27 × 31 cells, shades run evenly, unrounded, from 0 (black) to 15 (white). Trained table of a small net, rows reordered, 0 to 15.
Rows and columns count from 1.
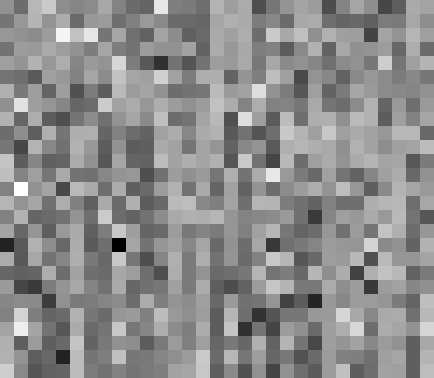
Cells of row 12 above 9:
16
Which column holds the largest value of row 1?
12
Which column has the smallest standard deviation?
13
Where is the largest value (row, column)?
14, 2
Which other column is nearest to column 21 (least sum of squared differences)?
24
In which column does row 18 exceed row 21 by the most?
27
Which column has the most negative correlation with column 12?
28
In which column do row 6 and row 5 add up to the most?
9
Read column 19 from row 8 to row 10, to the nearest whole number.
10 9 5
